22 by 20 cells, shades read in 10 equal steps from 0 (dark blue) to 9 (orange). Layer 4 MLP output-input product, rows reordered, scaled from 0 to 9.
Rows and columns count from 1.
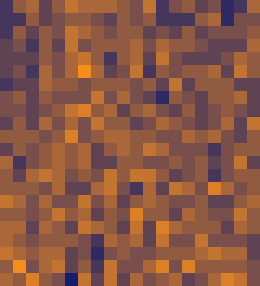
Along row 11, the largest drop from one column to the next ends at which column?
7
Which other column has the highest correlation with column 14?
18
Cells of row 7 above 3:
13
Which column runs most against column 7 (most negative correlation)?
10
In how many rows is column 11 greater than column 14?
13
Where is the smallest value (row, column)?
22, 6
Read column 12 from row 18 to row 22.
3 3 4 6 4
